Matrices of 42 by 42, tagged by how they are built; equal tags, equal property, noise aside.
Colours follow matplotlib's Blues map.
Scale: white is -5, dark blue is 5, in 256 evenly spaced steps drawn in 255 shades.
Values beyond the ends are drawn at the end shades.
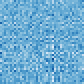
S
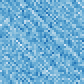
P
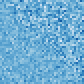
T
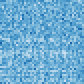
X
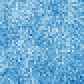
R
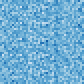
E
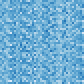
E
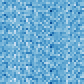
E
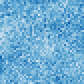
R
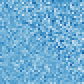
T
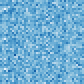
E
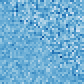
T
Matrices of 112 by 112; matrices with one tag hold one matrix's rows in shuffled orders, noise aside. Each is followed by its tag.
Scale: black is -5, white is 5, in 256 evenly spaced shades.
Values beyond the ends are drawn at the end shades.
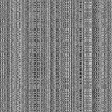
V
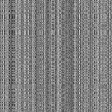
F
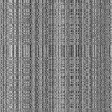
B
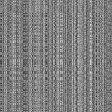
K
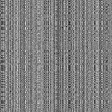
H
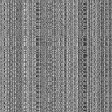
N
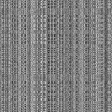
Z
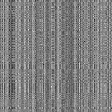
F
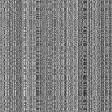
N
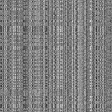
K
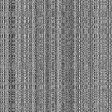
F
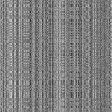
B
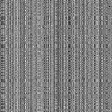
H
